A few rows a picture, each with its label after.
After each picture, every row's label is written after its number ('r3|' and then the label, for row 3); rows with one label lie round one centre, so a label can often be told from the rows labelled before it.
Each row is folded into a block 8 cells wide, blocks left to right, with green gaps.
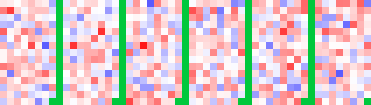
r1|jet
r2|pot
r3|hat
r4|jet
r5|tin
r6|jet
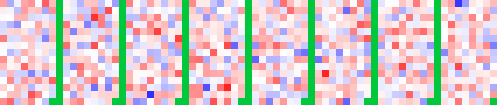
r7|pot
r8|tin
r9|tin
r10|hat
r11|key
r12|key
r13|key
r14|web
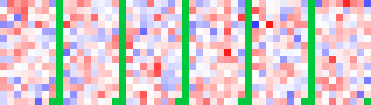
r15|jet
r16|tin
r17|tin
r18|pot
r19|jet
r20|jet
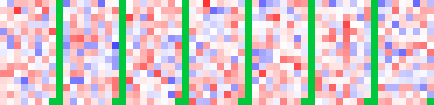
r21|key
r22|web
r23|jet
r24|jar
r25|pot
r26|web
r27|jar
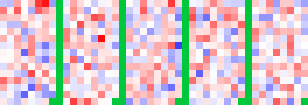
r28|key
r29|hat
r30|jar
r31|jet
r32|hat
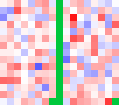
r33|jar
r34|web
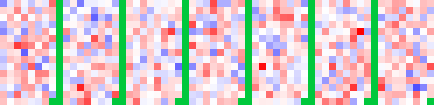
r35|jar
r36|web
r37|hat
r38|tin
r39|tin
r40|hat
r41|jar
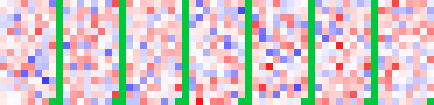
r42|jet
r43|web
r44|jet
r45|pot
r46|tin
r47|pot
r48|key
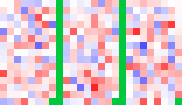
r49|jar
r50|hat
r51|jet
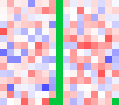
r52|jar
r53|jar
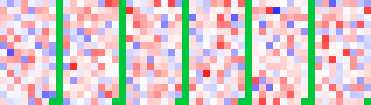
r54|key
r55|tin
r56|key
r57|tin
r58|hat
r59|web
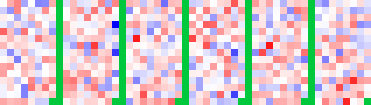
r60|hat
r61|jar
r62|web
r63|key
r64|jar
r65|pot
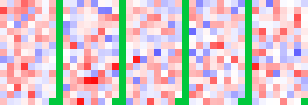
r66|key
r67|pot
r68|hat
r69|pot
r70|jet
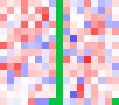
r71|jet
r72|tin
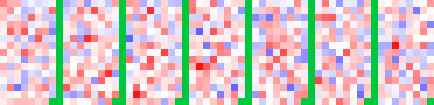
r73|hat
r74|jar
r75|pot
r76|tin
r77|jar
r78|web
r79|jar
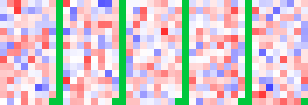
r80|jar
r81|pot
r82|key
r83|jar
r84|hat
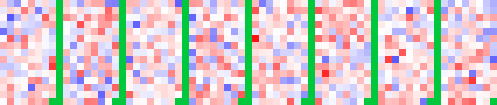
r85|pot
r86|jet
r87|jet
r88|web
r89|key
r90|key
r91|hat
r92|pot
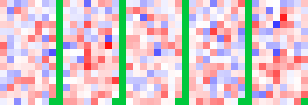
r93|pot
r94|pot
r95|hat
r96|hat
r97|tin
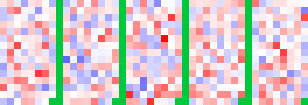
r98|jar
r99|hat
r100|hat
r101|hat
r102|pot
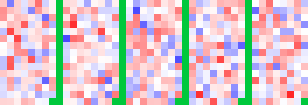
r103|key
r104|web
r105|web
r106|key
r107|jar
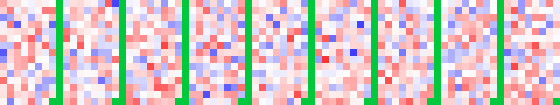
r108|jar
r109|key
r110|hat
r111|jar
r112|hat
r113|hat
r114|tin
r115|pot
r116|tin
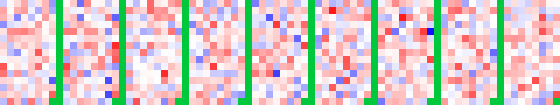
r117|jet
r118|jet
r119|tin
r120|pot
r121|jet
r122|web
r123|hat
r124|jar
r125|web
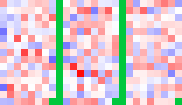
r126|pot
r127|jet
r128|key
